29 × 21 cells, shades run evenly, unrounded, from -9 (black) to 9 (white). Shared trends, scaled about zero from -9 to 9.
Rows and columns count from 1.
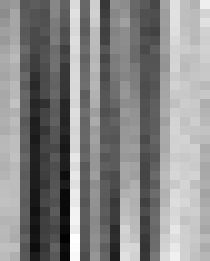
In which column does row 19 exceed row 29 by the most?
12
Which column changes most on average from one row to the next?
21
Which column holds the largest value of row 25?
8
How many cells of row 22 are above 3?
9
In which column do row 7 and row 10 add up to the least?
4
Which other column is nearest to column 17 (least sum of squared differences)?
1
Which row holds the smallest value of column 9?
29
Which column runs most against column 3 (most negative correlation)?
18
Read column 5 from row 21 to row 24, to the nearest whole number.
-5 -4 -4 -5
